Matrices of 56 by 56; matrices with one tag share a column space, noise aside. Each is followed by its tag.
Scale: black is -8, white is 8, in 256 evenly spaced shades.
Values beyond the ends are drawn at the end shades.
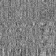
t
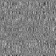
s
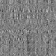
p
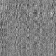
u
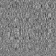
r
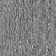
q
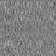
s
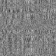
p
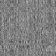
q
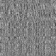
u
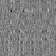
p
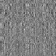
u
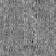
q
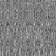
t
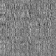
u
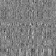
t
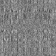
p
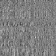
t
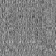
q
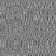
s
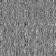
t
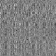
u
